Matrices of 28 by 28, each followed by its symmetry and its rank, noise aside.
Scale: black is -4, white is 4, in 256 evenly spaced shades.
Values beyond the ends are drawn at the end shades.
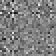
antisymmetric, rank four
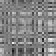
no symmetry, rank two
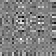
no symmetry, rank three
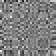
no symmetry, rank three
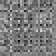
no symmetry, rank two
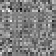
no symmetry, rank three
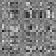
no symmetry, rank three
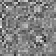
symmetric, rank four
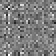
no symmetry, rank four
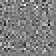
antisymmetric, rank four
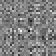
antisymmetric, rank four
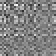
no symmetry, rank two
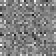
no symmetry, rank four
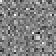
symmetric, rank four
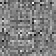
no symmetry, rank three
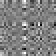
no symmetry, rank two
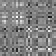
symmetric, rank two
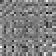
symmetric, rank three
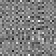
no symmetry, rank two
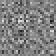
no symmetry, rank two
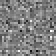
antisymmetric, rank four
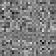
symmetric, rank four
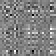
no symmetry, rank two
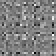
antisymmetric, rank two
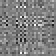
antisymmetric, rank two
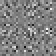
no symmetry, rank four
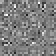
symmetric, rank four
